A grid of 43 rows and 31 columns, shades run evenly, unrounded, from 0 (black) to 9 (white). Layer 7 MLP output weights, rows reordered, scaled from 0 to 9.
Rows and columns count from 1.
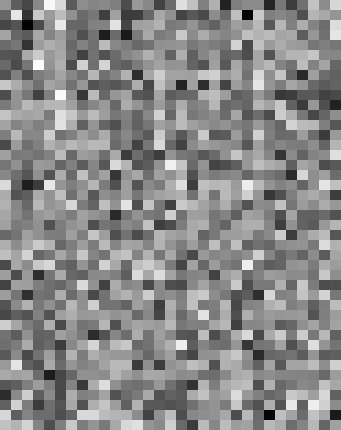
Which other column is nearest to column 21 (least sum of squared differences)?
7
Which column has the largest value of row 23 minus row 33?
22
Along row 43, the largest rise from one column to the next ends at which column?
19
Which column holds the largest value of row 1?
5
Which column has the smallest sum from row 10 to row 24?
13
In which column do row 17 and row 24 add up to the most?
16
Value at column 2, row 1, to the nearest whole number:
3
